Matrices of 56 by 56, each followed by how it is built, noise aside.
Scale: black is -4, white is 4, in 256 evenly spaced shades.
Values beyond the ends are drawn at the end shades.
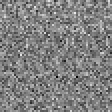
repeating columns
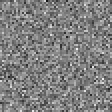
noise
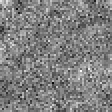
smooth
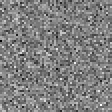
repeating rows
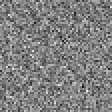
repeating columns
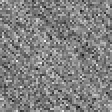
Toeplitz
